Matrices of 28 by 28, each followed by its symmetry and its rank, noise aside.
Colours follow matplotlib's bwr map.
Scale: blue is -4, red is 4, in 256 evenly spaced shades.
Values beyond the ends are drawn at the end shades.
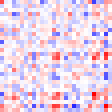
symmetric, rank three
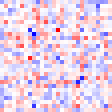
symmetric, rank six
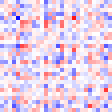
symmetric, rank three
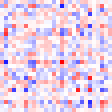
symmetric, rank three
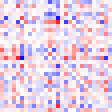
antisymmetric, rank four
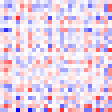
no symmetry, rank three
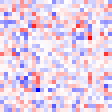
antisymmetric, rank six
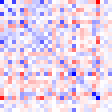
symmetric, rank four
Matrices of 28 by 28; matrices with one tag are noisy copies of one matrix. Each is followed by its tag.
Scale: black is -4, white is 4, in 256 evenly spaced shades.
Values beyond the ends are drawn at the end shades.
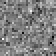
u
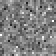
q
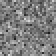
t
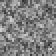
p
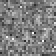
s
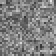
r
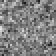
p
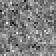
q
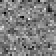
p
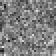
q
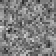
p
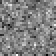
s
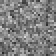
p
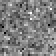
q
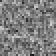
p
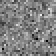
s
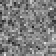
q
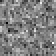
p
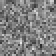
r
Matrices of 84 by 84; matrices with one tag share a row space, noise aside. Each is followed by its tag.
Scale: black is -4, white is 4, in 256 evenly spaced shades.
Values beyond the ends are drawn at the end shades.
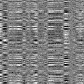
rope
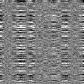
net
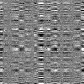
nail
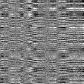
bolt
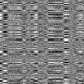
rope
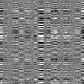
nail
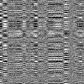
rope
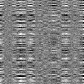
net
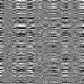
net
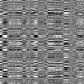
rope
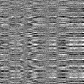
bolt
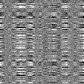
net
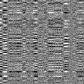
rope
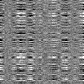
net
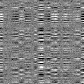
nail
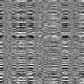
net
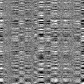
nail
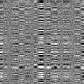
nail
